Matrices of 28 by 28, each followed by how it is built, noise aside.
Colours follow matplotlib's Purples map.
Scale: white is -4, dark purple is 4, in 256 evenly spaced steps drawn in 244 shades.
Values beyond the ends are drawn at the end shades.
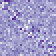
banded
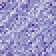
Hankel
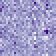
uneven columns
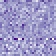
uneven rows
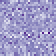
uneven rows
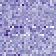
uneven rows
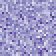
noise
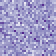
noise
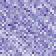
Toeplitz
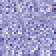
blocks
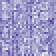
blocks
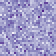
noise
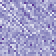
Toeplitz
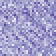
Toeplitz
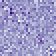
banded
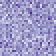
blocks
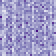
blocks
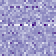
uneven rows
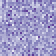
noise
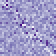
banded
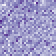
Hankel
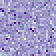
sparse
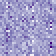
uneven columns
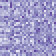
blocks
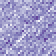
Hankel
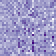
uneven columns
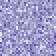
noise
